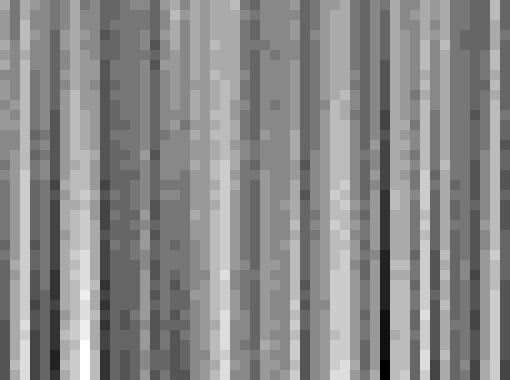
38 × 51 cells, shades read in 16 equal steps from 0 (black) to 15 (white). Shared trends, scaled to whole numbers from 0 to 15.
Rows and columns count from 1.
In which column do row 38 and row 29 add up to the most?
9
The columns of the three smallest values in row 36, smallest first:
39, 6, 11
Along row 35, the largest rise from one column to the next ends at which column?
40
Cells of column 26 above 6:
7
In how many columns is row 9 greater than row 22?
18
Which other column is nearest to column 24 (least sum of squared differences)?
20
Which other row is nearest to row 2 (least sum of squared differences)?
3
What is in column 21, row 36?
8
